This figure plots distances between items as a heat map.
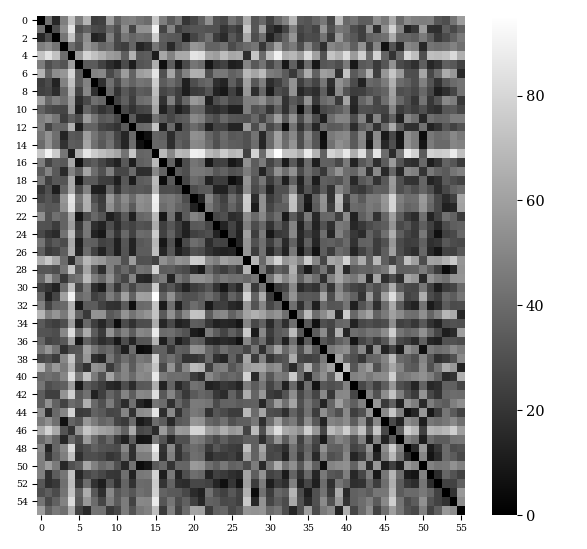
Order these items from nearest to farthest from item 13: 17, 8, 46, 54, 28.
17, 46, 8, 28, 54
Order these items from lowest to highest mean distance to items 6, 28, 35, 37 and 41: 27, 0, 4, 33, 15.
0, 33, 27, 4, 15
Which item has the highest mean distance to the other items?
15
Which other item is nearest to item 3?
45
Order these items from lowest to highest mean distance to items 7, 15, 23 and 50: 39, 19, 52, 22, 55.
19, 52, 22, 55, 39
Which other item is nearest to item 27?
4
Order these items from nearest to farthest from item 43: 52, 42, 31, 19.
19, 52, 42, 31
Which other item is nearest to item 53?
28
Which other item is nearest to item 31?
1
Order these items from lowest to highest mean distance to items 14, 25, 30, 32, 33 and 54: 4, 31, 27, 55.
55, 31, 27, 4
